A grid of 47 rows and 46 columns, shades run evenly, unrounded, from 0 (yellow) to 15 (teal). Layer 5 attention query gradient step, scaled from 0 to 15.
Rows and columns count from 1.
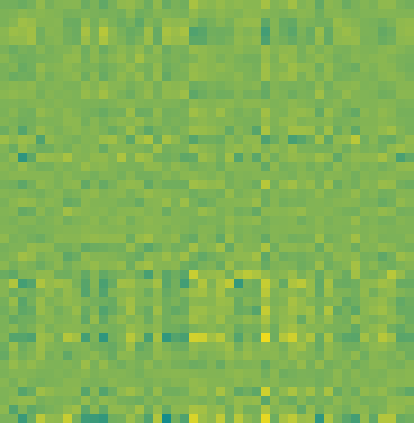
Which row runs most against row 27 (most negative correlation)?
28
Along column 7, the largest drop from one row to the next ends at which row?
32
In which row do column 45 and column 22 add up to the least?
31
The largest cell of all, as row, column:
47, 19
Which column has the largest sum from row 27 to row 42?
12
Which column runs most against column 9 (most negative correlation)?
4
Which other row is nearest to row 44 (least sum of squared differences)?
35
